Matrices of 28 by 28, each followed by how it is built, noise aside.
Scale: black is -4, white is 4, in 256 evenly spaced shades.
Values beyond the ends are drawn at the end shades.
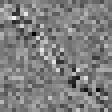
banded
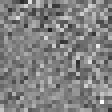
upper triangular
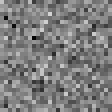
repeating rows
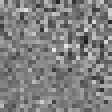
upper triangular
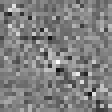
banded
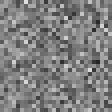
repeating rows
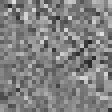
upper triangular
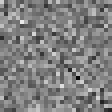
diagonal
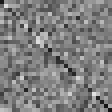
diagonal
